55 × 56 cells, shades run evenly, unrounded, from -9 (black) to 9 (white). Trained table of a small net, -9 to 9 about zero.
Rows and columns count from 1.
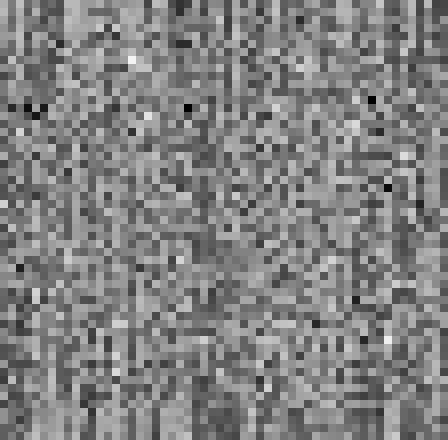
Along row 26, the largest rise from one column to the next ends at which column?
54
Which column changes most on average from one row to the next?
46
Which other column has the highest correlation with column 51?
20
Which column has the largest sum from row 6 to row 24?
39
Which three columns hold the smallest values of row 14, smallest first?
24, 4, 6
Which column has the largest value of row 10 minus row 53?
3
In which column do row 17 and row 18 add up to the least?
26
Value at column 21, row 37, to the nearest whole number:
1
